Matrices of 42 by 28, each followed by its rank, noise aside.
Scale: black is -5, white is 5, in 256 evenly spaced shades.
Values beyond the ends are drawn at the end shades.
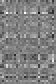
two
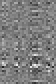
two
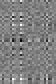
one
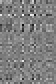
two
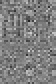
five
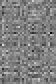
four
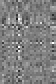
three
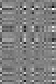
one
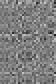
four
